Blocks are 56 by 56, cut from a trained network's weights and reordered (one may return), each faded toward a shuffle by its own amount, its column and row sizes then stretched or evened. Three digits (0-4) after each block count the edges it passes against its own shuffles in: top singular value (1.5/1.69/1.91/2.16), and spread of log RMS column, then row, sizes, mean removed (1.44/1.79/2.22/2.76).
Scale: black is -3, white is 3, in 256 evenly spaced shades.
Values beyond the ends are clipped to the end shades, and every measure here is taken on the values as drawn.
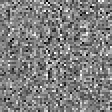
2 2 0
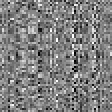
4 4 0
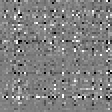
1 3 4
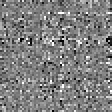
0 3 3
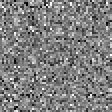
2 1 1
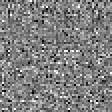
1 1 2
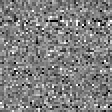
1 0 2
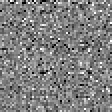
1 1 1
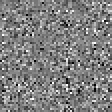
0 2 3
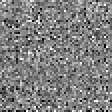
1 1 2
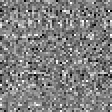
2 0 3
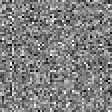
2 2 1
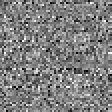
3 0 3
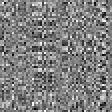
4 4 1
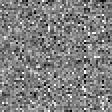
2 2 0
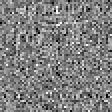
2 0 1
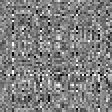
4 3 1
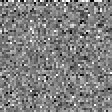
1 0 1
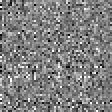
0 3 2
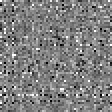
1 2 3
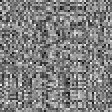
4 1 2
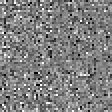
0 2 2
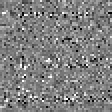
0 1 3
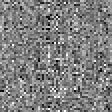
1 2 1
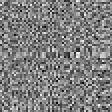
4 1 0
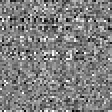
3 0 3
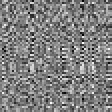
4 3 1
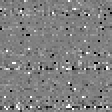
2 1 4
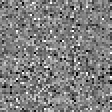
0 3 1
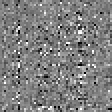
2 4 2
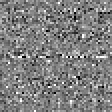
0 1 3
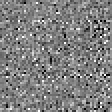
1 2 2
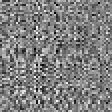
4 3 1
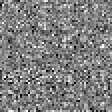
1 0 2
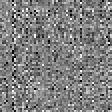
3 4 0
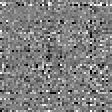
1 2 4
